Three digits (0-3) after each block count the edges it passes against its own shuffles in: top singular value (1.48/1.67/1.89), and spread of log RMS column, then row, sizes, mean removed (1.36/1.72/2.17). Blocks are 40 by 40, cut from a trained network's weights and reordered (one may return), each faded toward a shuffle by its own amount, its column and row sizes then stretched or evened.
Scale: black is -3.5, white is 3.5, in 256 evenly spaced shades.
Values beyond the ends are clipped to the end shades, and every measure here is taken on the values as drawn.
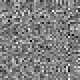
2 0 1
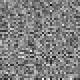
3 0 2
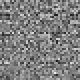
3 0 2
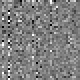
1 3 0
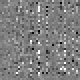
1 3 1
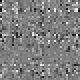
1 3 3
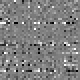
2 3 3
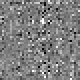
0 3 1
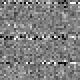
3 0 3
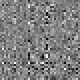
3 3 2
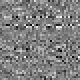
3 0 3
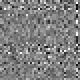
3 2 2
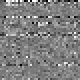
3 0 3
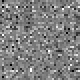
1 1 2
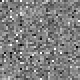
0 1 0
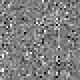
1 2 0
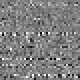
2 0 3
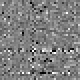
1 2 2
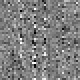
0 3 0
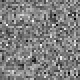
2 1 1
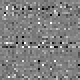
1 1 3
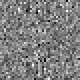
1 1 0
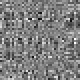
2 0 3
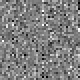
0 2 0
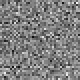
1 0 1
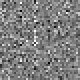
2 2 0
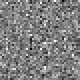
0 2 0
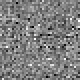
0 0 2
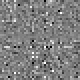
0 2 2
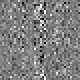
3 3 0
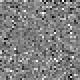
0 1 1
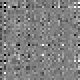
2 3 2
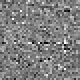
1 0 1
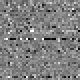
2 1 3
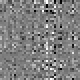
3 3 3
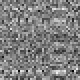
3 0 2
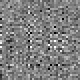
3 2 2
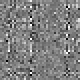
3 3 2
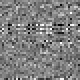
3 1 3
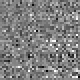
1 2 3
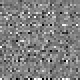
2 1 3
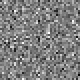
1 1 0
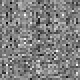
3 2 1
